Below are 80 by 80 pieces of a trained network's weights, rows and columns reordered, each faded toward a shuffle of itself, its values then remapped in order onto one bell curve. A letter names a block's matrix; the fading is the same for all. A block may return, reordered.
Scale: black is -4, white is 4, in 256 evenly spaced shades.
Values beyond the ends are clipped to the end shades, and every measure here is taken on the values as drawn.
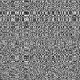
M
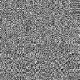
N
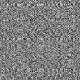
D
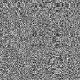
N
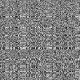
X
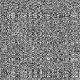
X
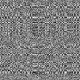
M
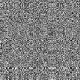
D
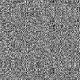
N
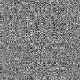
N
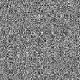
N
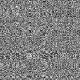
N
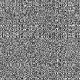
X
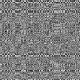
M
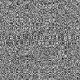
N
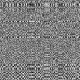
M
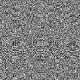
N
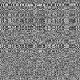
M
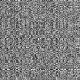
X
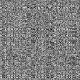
X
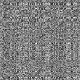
X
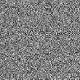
N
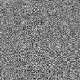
N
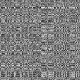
M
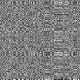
M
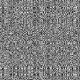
X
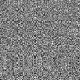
N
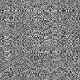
D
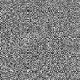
N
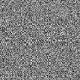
N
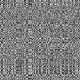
M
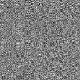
N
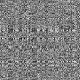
D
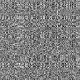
X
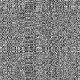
X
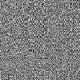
N
